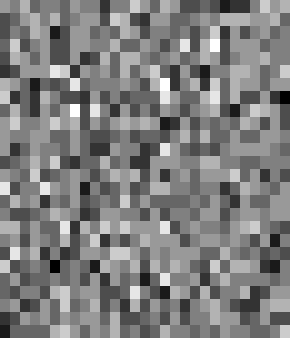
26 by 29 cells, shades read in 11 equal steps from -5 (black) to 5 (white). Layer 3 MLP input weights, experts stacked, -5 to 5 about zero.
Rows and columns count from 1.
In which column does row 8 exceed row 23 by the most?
17
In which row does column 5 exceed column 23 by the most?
15
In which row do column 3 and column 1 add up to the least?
26
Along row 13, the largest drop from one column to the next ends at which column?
7
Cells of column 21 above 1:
6
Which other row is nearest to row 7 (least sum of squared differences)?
22
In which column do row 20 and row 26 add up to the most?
12
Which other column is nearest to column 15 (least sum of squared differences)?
3
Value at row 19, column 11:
-3
